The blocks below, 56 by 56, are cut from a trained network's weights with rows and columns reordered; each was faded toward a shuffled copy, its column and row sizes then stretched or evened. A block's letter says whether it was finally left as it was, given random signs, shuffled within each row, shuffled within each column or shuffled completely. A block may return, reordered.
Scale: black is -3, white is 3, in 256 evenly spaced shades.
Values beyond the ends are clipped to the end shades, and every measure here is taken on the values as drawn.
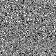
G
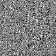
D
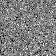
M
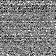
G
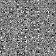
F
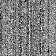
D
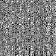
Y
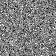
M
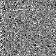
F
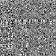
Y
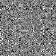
F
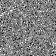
M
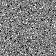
M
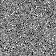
M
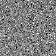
D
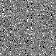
D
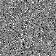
D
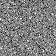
M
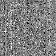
D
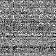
Y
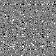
F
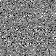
G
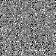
F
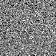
G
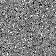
M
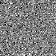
G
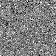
M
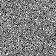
M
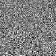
Y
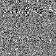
F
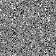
D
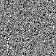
D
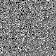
F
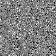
D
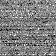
G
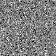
D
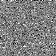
G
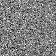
M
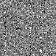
F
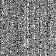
D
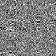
Y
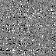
F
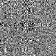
Y
